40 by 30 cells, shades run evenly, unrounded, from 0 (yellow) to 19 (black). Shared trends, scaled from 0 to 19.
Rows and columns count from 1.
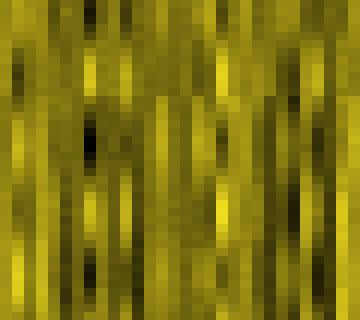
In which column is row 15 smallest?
30
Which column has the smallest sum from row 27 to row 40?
29
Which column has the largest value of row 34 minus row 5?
27
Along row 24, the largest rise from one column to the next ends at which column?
12
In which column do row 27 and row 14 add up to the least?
19
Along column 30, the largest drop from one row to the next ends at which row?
13
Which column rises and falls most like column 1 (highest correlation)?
9
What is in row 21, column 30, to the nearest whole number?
4
